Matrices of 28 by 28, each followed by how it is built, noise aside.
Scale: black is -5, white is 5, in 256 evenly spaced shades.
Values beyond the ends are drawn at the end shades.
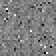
sparse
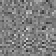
low rank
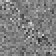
banded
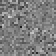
block diagonal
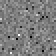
sparse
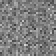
repeating rows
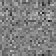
low rank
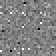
sparse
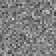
noise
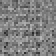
blocks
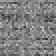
blocks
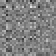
low rank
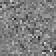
block diagonal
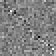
banded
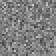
noise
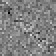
banded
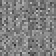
blocks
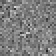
block diagonal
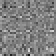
low rank
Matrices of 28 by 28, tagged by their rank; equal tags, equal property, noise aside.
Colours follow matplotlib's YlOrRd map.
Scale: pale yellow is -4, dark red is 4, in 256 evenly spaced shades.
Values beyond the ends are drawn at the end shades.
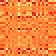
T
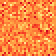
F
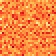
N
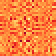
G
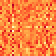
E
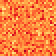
N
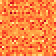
F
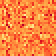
F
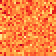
N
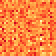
E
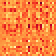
G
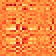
T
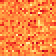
F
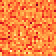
N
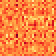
G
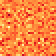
E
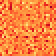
F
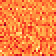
N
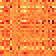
T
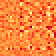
E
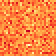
N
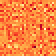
E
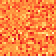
N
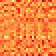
G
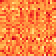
F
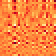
T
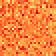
F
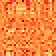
F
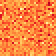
N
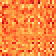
G
